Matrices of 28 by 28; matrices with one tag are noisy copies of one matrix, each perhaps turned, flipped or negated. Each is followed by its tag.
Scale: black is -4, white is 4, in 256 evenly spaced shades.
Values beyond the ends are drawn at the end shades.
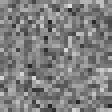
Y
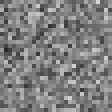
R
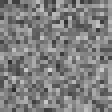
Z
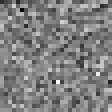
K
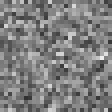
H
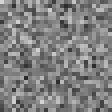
K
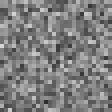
Z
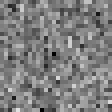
Y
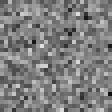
H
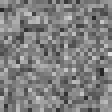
Y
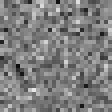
Y
